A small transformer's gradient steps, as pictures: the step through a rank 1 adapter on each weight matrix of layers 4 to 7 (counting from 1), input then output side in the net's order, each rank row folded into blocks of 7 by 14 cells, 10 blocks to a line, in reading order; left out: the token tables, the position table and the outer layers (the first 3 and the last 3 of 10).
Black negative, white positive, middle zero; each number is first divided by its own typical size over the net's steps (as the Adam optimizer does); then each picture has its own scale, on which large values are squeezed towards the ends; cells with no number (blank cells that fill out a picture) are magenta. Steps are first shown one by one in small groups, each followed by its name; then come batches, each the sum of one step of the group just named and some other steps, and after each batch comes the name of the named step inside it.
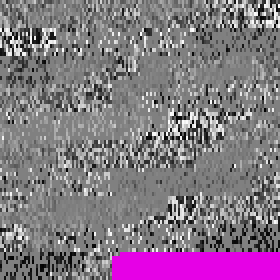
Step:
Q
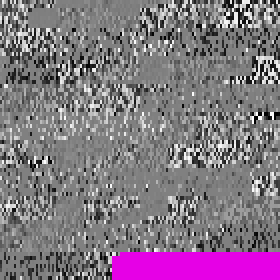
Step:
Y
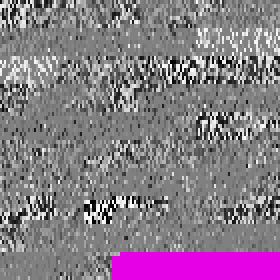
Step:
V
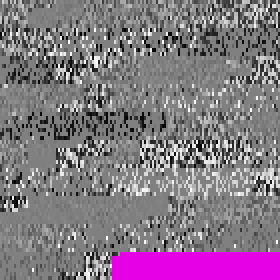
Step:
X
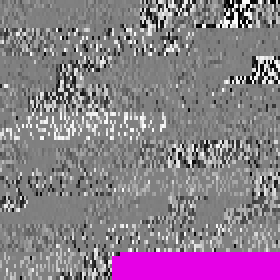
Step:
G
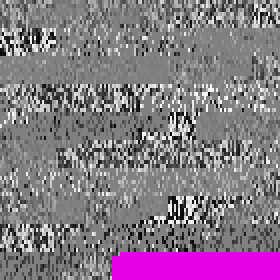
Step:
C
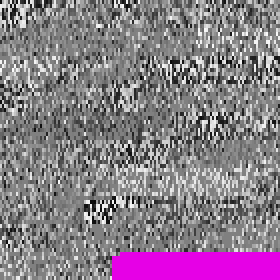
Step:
V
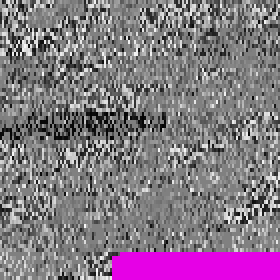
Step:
X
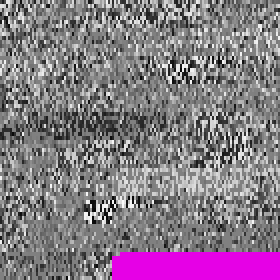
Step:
V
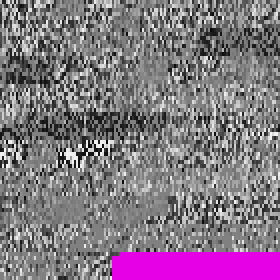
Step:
X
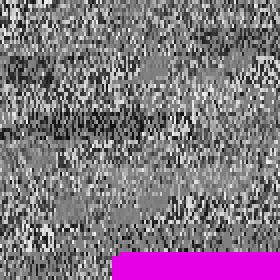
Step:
C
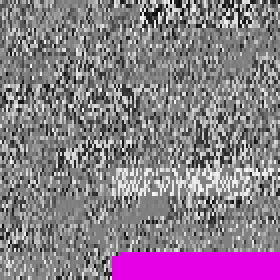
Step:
G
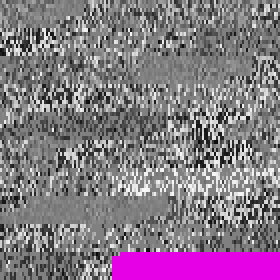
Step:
X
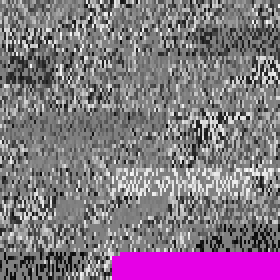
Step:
Q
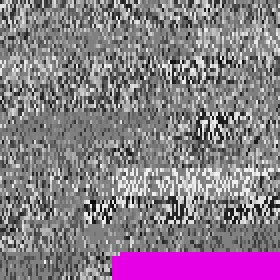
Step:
V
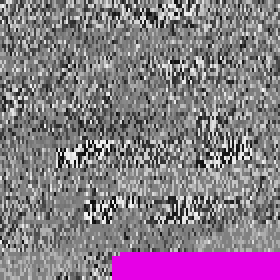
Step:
V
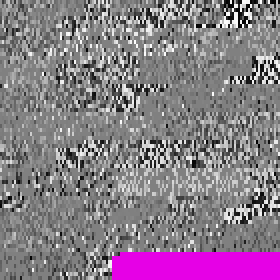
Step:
G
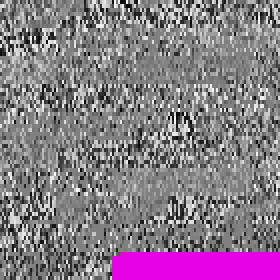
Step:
C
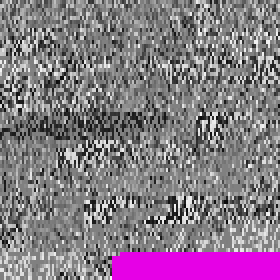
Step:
V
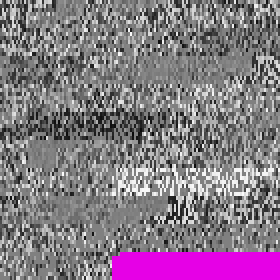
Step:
X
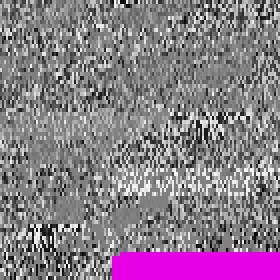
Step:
Q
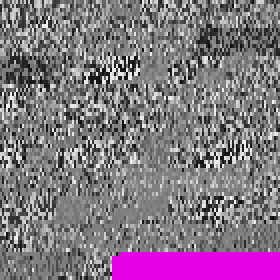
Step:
G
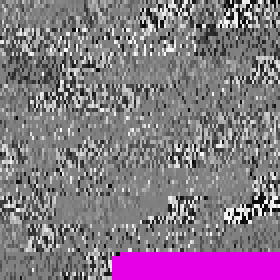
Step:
G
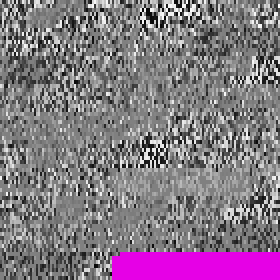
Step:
Q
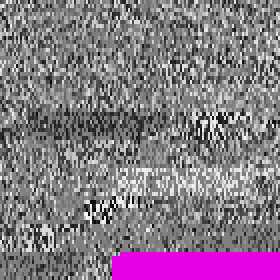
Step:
V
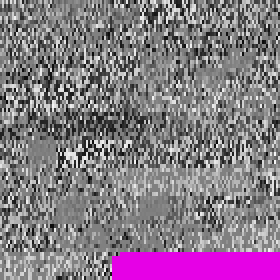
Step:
X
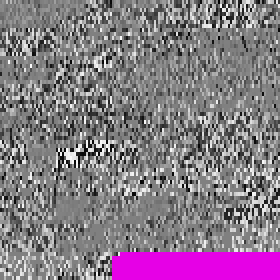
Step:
X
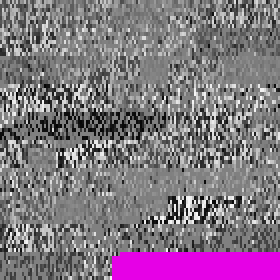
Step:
C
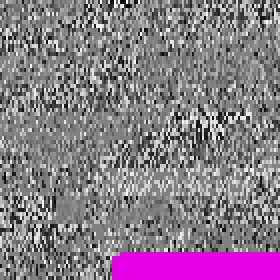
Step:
Q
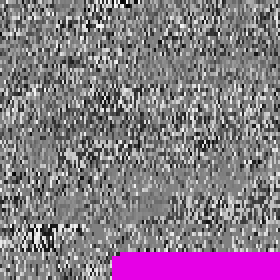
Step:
X
